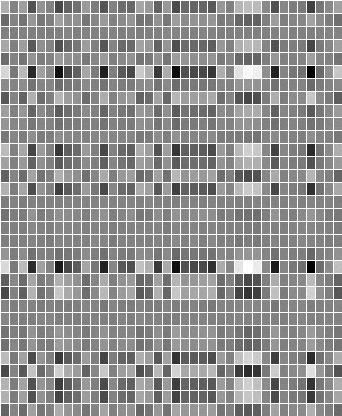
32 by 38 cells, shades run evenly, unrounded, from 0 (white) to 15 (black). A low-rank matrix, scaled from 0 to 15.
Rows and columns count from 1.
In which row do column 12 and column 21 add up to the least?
29
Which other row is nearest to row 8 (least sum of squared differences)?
22
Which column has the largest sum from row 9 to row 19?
35
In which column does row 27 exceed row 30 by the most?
28
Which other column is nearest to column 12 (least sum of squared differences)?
31
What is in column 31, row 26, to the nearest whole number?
6
